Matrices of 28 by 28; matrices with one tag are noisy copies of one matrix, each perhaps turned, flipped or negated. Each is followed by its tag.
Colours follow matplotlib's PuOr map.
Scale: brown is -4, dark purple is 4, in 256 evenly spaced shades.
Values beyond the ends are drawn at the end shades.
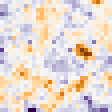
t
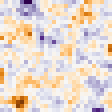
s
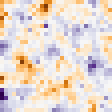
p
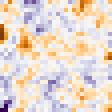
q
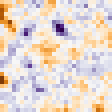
t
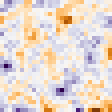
p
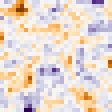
s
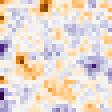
p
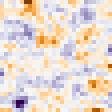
s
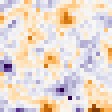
p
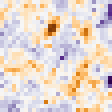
t
